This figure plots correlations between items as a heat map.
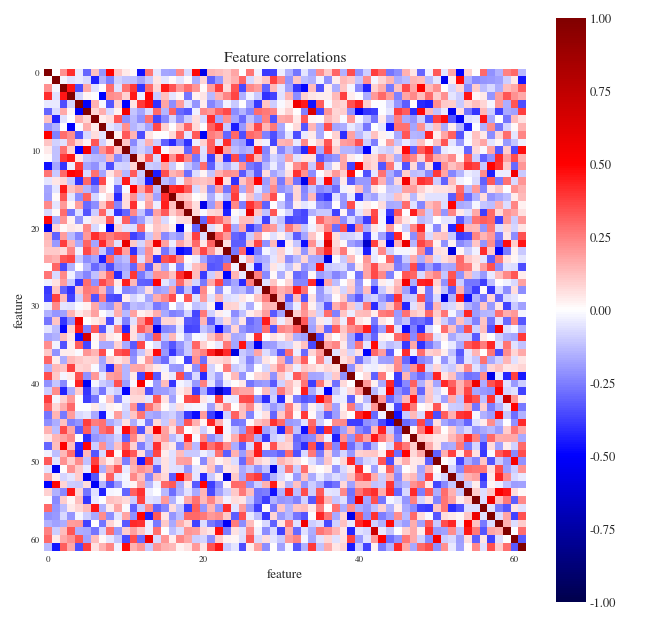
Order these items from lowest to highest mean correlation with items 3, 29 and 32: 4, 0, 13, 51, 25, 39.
51, 0, 25, 39, 4, 13
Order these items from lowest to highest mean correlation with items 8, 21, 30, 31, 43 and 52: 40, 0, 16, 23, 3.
16, 23, 40, 3, 0
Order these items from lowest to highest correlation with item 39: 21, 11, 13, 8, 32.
21, 11, 8, 32, 13
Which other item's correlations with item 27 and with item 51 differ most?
14
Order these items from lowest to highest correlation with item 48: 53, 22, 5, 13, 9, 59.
13, 59, 9, 53, 22, 5
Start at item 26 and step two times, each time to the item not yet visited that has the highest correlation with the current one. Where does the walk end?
47
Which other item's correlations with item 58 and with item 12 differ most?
57
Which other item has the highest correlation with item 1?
53
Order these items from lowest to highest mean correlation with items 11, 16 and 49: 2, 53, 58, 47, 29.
29, 47, 53, 58, 2
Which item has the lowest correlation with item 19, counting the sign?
44
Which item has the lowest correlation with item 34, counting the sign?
4
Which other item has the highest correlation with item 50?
60
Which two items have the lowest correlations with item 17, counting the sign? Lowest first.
20, 23
